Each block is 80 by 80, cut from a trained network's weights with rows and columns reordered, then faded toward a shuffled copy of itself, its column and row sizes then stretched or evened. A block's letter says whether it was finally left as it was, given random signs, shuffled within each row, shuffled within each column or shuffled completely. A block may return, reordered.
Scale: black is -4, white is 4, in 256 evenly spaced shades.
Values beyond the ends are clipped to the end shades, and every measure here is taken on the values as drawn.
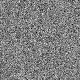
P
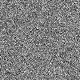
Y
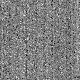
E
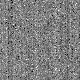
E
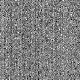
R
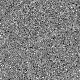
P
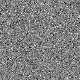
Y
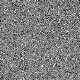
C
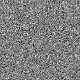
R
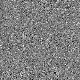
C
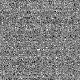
R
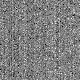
E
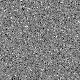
P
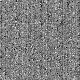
E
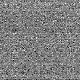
R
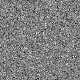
Y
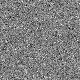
P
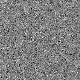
E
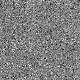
C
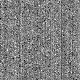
E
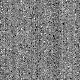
E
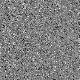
E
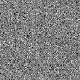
R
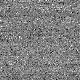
Y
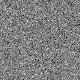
E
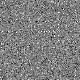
C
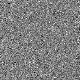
C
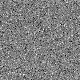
P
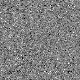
C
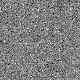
Y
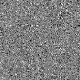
R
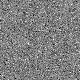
P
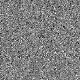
C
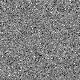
Y
